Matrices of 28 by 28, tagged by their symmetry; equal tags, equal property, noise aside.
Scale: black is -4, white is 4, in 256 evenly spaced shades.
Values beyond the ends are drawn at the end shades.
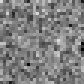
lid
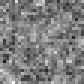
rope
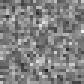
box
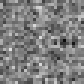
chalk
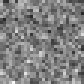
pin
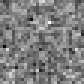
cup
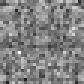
cup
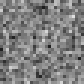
box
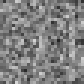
chalk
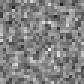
box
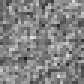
box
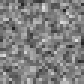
rope
